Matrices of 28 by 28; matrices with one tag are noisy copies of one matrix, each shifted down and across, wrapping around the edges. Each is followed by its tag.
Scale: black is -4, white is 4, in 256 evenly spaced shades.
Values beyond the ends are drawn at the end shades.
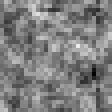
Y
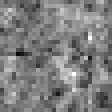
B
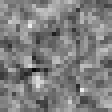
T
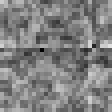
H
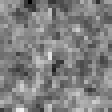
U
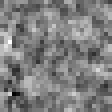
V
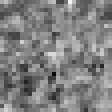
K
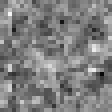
U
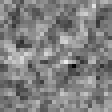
U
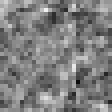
U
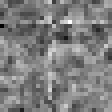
H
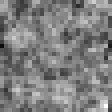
V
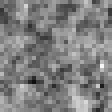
B
